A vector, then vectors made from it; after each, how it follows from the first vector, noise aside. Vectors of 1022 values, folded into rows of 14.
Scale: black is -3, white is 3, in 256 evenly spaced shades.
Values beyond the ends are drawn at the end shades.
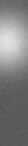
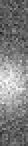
wrapped around.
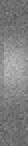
wrapped around, shrunk.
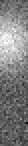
copied.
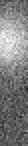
copied.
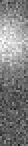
copied.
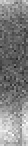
wrapped around.
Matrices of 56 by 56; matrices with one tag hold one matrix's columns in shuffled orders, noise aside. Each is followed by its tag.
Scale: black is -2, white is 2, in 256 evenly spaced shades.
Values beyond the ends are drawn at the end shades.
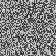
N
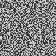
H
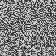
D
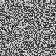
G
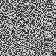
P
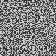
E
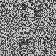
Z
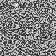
H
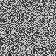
E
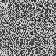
Z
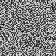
D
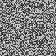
H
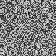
N
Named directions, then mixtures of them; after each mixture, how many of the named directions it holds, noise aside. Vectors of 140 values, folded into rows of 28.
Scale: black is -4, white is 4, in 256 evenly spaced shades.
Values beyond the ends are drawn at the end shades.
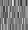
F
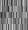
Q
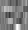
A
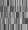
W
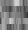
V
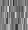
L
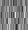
two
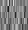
two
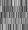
three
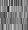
four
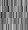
one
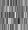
four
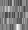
two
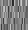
one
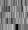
four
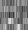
four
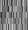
one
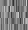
three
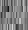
two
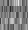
two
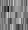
three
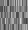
one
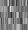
four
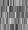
three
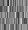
two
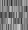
two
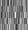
three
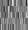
two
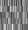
two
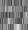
three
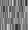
three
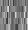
one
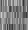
two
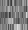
four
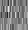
four
